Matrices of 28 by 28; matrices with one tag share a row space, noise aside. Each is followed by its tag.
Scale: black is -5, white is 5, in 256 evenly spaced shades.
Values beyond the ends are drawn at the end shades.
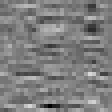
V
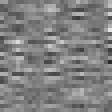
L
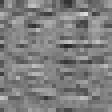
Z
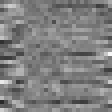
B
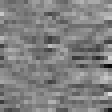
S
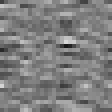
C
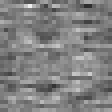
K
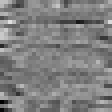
B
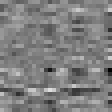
L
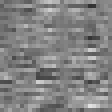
V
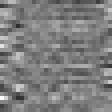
B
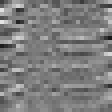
B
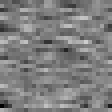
C
